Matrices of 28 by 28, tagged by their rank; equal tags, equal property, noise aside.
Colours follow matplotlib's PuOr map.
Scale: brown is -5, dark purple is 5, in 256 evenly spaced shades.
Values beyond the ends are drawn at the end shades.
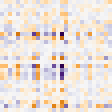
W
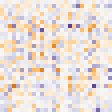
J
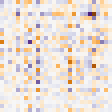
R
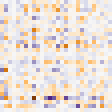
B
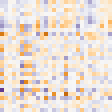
R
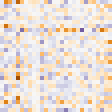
R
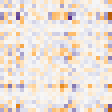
W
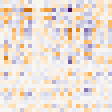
R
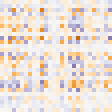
W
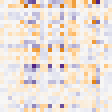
W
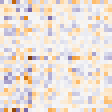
R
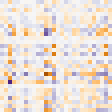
W
